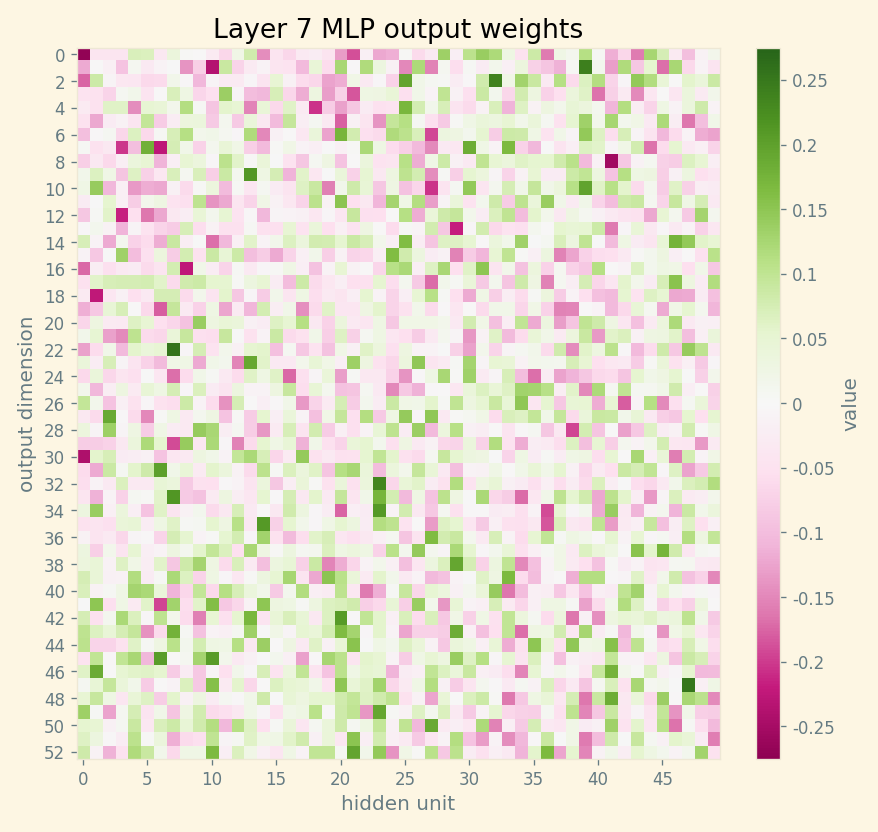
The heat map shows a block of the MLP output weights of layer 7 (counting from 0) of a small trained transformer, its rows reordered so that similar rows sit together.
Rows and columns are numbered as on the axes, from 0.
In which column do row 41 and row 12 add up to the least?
6
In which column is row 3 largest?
11
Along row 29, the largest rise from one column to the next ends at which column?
8
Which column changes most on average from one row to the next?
7
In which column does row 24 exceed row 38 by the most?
19
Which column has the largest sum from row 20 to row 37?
14
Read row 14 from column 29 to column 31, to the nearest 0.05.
0.05 0.05 0
